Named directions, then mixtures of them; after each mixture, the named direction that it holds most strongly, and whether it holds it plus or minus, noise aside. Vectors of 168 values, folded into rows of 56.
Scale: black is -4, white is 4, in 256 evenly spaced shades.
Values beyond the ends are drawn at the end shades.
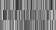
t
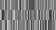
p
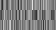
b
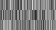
b, plus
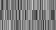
b, plus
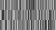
p, plus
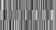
b, minus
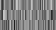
t, minus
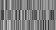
b, plus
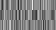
b, plus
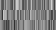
t, minus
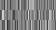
p, minus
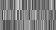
t, minus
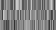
t, minus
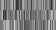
t, plus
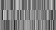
t, minus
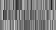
t, plus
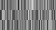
p, minus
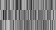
t, plus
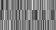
b, plus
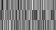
b, plus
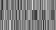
b, plus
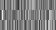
p, minus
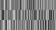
p, plus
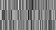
p, plus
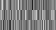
b, minus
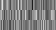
b, minus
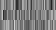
t, plus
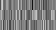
b, minus
